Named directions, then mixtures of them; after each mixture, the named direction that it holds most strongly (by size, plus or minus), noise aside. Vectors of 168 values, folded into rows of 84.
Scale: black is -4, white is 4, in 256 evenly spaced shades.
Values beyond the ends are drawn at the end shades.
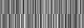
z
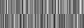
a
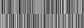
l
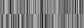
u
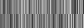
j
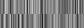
u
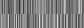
l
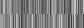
j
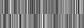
u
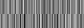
z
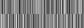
l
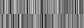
u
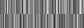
a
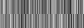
j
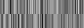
u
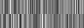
u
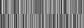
l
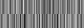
z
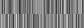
l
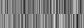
a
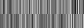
j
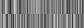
l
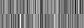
u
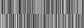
l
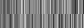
j
